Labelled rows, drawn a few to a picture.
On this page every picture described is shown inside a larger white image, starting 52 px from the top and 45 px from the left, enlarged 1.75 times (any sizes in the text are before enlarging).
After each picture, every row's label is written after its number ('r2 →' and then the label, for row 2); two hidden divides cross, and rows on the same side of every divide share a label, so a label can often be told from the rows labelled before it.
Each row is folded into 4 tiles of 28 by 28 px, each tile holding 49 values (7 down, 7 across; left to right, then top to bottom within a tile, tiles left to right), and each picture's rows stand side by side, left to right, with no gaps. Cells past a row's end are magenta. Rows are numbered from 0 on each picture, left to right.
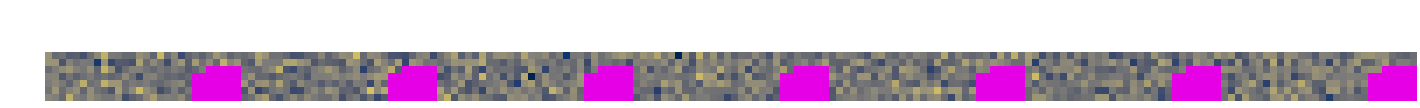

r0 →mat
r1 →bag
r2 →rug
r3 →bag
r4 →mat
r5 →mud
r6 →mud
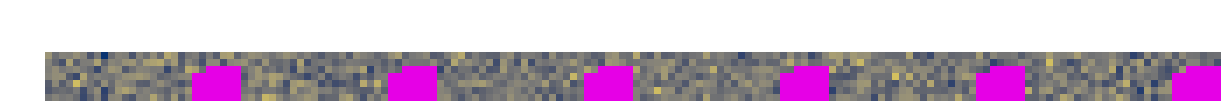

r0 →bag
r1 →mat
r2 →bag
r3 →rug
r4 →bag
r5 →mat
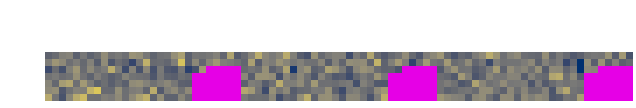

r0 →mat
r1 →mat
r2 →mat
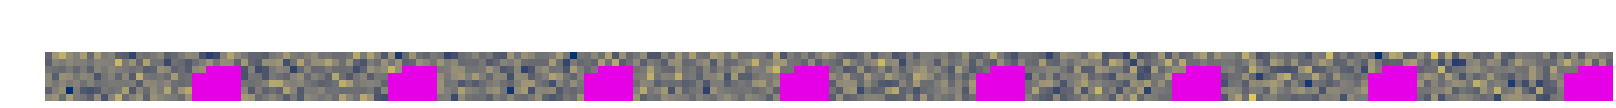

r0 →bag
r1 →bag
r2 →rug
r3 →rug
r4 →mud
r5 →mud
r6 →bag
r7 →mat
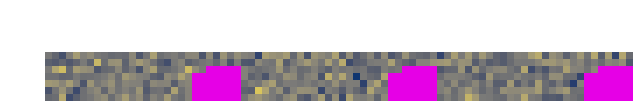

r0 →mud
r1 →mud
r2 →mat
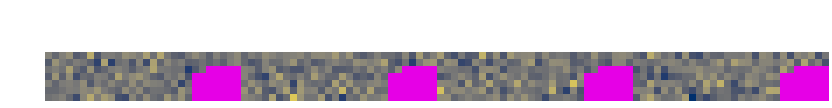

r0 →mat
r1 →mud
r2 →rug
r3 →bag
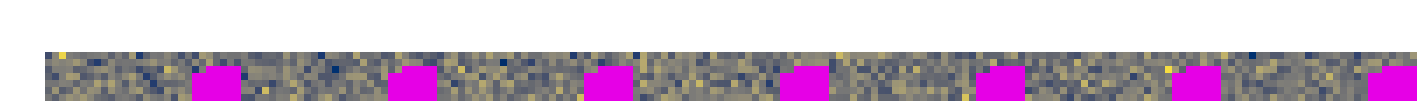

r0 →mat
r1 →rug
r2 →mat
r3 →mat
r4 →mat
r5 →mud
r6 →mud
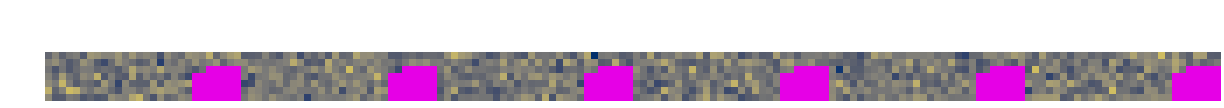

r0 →rug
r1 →bag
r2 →bag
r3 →mat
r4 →rug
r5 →bag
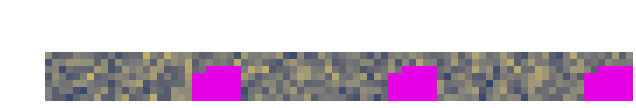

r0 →mud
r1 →bag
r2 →mud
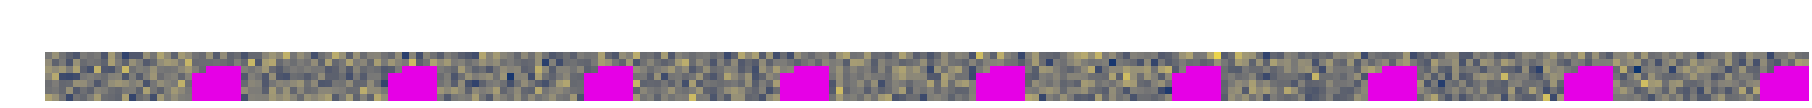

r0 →mud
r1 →mat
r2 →rug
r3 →mud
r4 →bag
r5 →rug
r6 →bag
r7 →mud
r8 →bag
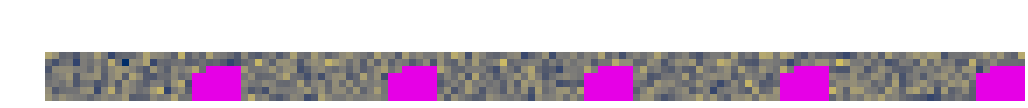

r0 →mud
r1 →mud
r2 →bag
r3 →bag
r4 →rug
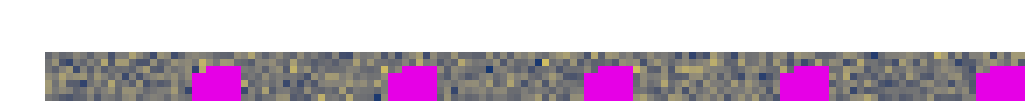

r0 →rug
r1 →mud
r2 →mat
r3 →bag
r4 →mat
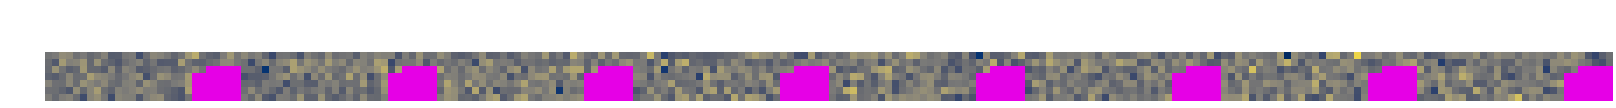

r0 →bag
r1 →mud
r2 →mud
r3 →bag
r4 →rug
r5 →mat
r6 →mud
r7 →rug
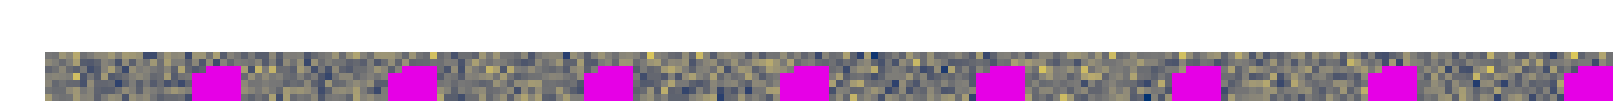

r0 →mat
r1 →rug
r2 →rug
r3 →bag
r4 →bag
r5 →rug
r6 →bag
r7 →mat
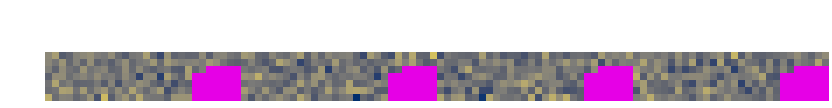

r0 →rug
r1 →rug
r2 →mud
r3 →mat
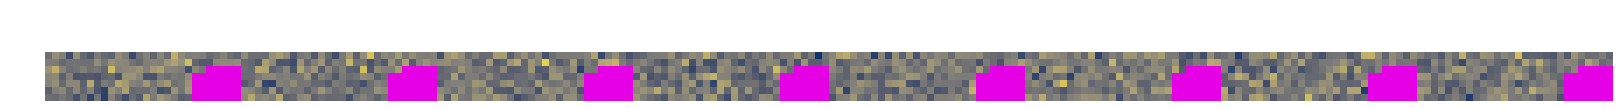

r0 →bag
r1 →mat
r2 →mat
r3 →mud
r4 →bag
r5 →bag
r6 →rug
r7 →rug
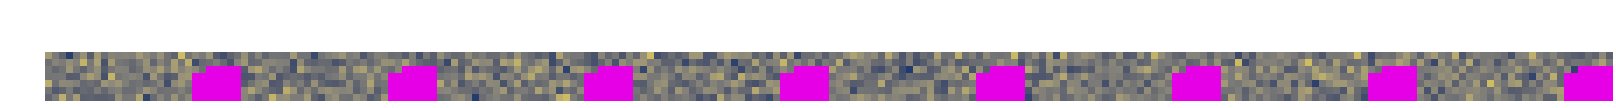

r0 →mud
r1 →mat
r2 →mud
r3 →mat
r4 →mat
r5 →bag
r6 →mud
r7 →bag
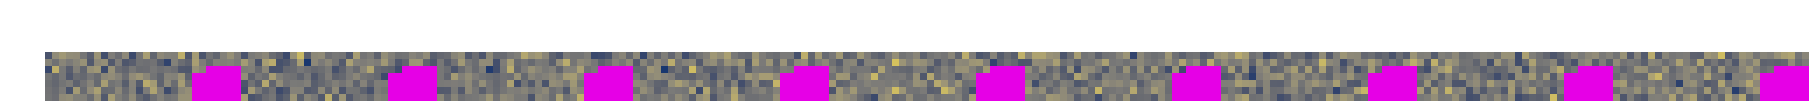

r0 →bag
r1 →mat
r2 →bag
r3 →mat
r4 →mud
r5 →mat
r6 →bag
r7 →rug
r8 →mud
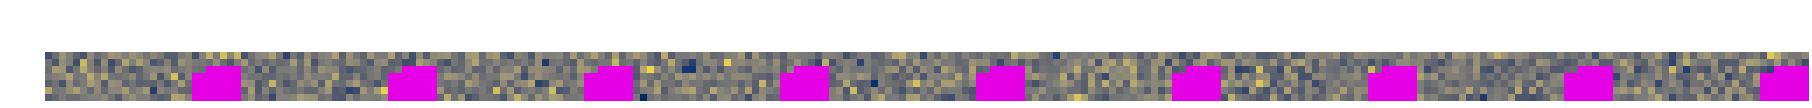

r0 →rug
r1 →bag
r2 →mud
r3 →rug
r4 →rug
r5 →mud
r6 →bag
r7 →rug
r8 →rug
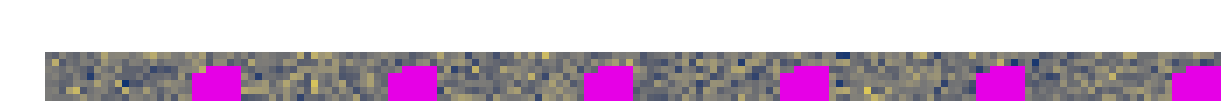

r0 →mat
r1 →mat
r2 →bag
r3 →mud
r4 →rug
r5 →mud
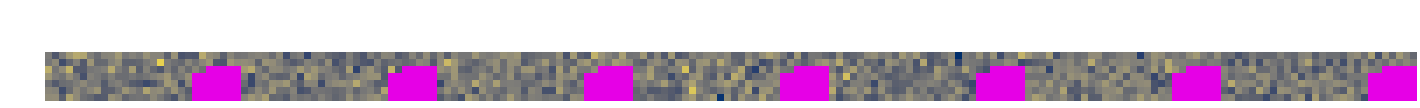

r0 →mat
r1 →bag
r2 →mat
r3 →mud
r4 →rug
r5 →mud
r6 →mud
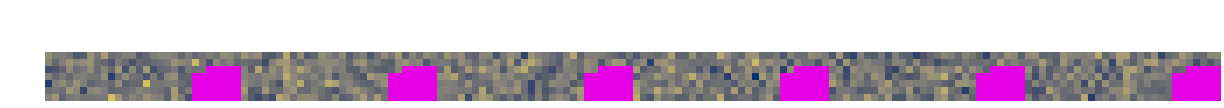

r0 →mat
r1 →rug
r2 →bag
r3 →rug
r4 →mud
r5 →rug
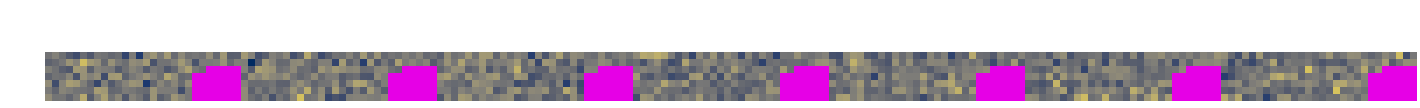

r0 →mud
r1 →mud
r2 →mat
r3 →bag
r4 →bag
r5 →mud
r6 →mud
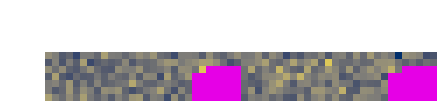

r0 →rug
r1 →bag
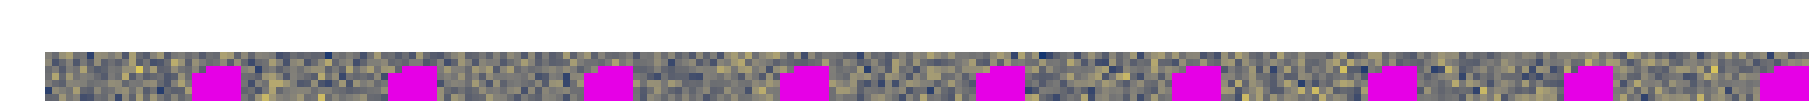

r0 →bag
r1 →bag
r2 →bag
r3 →bag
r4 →mud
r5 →mud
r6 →mat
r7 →bag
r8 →bag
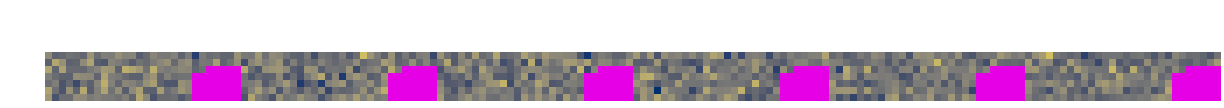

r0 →rug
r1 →bag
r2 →rug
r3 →mat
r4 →rug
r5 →bag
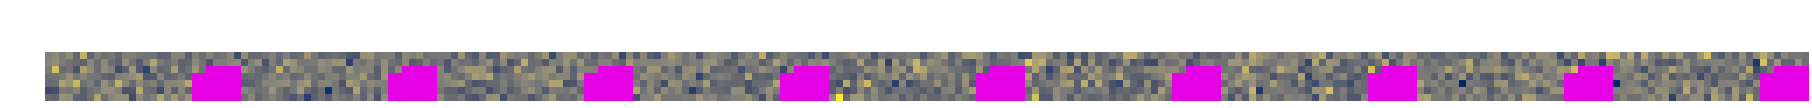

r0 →bag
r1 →mud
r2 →mud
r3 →mat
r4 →bag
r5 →bag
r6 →mat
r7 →mud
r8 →mat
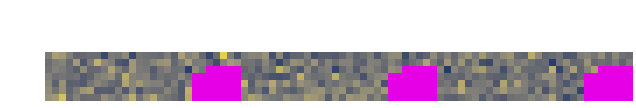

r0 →bag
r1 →bag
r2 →rug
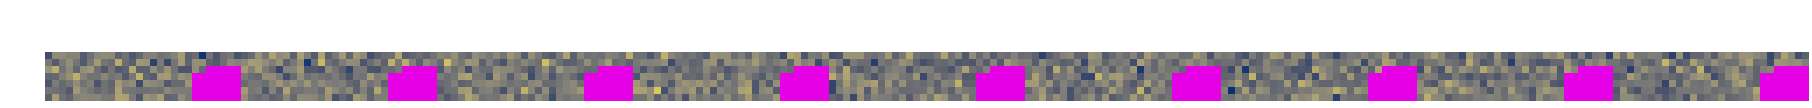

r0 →bag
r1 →mat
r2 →mat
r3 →rug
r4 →mat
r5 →mud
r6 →rug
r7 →bag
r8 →bag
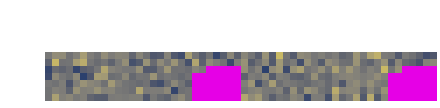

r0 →mat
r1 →mud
